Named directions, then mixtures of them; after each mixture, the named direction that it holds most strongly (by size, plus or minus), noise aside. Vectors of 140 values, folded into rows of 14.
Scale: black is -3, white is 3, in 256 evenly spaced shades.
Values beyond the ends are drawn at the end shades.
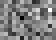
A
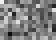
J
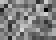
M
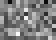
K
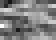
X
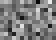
A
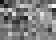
J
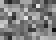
J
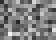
J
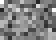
J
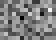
A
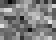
X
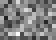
K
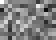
M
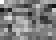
X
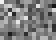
J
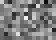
K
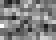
X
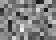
M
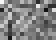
M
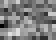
X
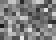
A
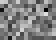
M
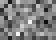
M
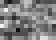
X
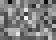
K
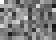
J
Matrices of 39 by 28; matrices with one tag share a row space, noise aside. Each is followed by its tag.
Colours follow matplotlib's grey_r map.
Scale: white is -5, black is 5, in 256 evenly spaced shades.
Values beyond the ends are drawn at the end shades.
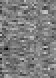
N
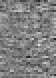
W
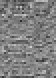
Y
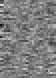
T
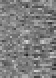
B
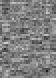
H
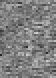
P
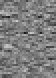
T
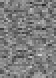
Y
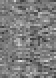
W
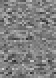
Y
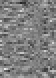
N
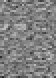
Y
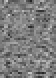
Y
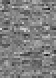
H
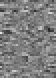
T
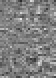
W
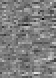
B
